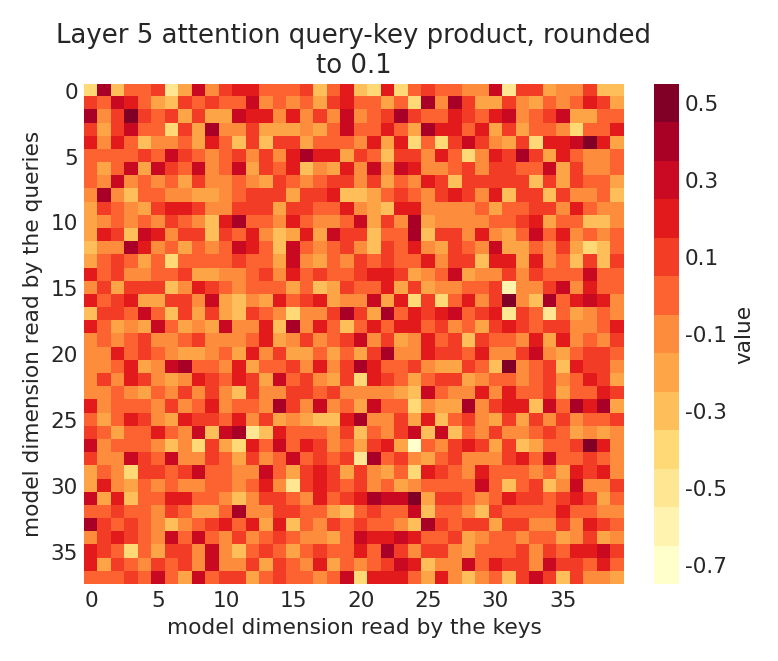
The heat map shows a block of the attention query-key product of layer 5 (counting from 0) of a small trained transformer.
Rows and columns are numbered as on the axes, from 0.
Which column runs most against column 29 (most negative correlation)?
15
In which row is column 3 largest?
2
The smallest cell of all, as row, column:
27, 24
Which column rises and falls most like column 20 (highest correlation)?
7
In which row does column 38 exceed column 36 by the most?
3
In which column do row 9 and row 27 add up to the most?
37
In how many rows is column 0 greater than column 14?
15
